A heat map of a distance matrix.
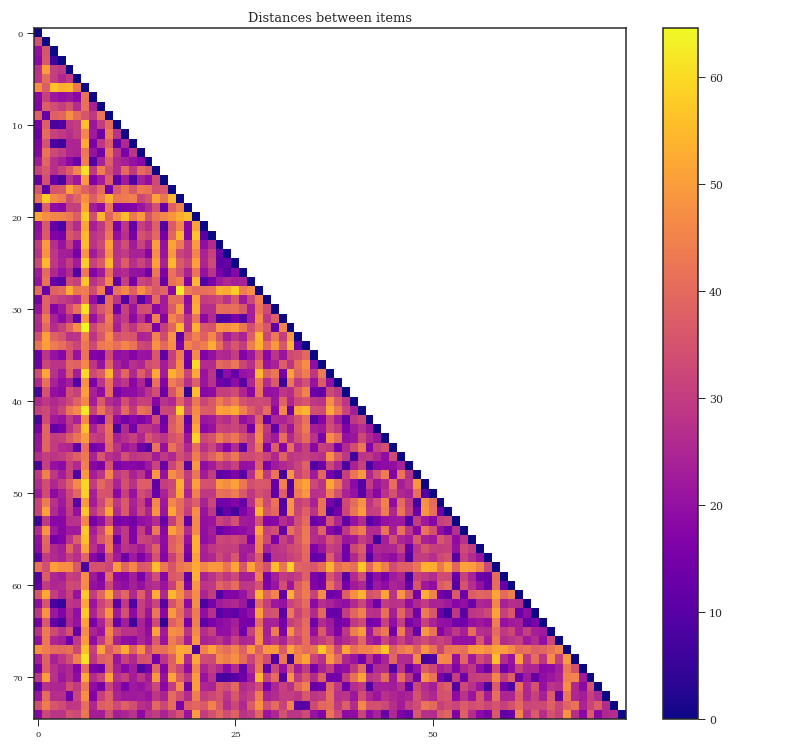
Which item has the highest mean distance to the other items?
6
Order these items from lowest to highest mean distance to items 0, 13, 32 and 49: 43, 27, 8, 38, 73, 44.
43, 44, 8, 27, 38, 73
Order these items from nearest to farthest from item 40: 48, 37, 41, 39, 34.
41, 39, 34, 48, 37
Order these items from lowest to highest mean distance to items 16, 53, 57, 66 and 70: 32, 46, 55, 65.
55, 65, 46, 32
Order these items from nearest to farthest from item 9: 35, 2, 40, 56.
40, 35, 2, 56
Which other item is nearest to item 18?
33
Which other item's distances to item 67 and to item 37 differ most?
20
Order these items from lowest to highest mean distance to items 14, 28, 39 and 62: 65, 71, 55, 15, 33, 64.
64, 71, 55, 65, 15, 33
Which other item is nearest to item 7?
14
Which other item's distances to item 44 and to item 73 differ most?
34
